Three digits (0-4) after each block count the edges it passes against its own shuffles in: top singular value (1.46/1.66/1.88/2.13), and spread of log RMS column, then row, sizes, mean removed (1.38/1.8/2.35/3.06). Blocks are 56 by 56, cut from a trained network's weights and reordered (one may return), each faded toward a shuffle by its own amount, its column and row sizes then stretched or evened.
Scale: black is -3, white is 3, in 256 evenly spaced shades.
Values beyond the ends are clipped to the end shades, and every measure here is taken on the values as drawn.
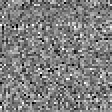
0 0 2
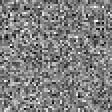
2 0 1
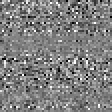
0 1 4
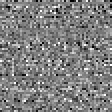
0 0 4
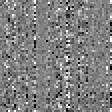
1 4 0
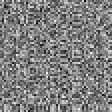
4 0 0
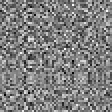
4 2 1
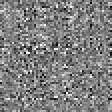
2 2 3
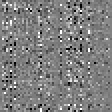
0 4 2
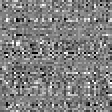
4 2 4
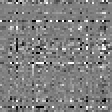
3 3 4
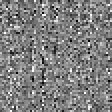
0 3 1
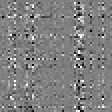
2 4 3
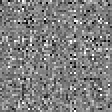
1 2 3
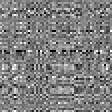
4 1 4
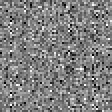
1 2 0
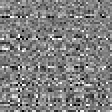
4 1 4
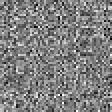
3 2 1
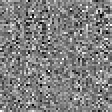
1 2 1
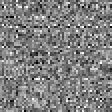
3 1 3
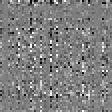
1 4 3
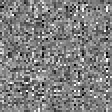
2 2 1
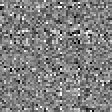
2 2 2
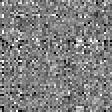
2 2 2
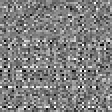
4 1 4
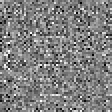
0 2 2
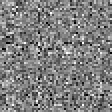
1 1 2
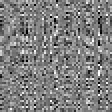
4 4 0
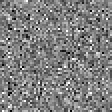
2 2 2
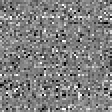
0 2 3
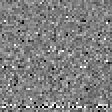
1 0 2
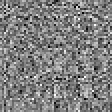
3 1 1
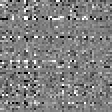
0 3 4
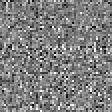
0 2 2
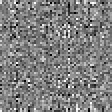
3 3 2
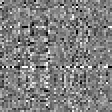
3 3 1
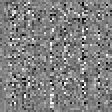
2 4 2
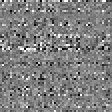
0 2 4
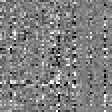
3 4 3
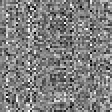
3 3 0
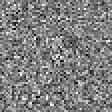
1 0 1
